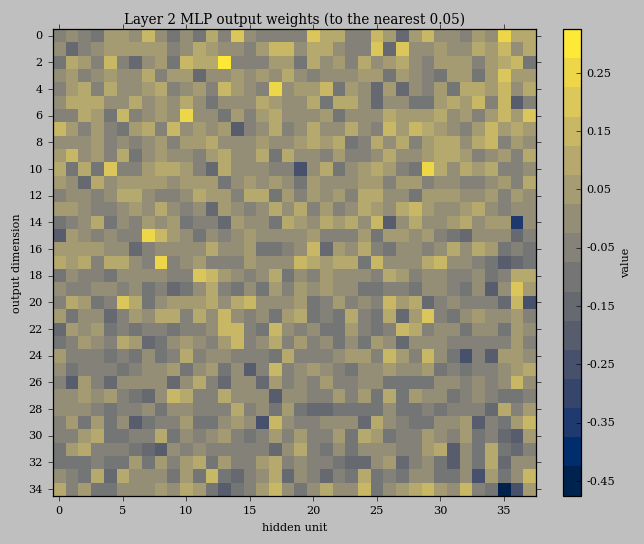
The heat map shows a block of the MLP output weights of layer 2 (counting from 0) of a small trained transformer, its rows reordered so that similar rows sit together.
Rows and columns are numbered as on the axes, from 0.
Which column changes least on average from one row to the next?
15
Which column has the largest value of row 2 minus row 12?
13
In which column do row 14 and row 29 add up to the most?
25
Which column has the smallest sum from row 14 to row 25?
32
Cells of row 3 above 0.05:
3
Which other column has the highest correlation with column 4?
20
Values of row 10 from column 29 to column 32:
0.25 0.1 0 0.1
